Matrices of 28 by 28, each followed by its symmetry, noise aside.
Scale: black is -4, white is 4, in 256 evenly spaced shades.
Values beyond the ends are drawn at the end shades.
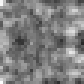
mirrored top to bottom.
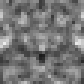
mirrored left to right.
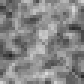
same after a half turn.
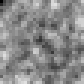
symmetric.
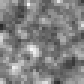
symmetric across the other diagonal.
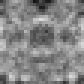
mirrored left to right.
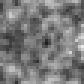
mirrored top to bottom.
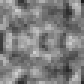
mirrored top to bottom.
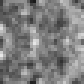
mirrored top to bottom.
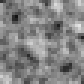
symmetric across the other diagonal.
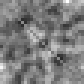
symmetric.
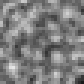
symmetric.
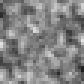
same after a half turn.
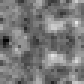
mirrored top to bottom.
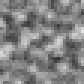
same after a half turn.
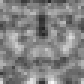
mirrored left to right.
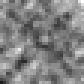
symmetric across the other diagonal.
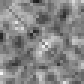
symmetric.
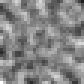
symmetric across the other diagonal.
